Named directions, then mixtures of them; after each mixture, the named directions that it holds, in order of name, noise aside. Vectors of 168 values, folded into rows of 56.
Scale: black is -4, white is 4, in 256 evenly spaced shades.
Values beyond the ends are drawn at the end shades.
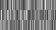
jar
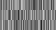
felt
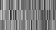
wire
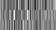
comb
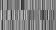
felt, jar, wire.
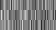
felt, jar, wire.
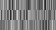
jar, wire.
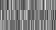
jar.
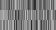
comb, felt, wire.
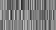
comb, felt, wire.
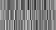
comb, wire.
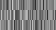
comb, felt, jar.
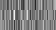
comb, jar.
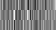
comb.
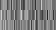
comb, jar, wire.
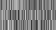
felt, wire.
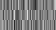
comb, felt, jar.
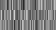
comb, jar.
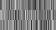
comb, felt, wire.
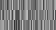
comb, felt, jar.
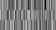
comb, jar, wire.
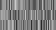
felt, wire.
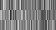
wire.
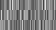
felt, jar.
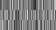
comb, felt, jar.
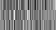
comb.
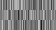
felt.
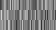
felt, jar, wire.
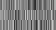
comb, felt, wire.
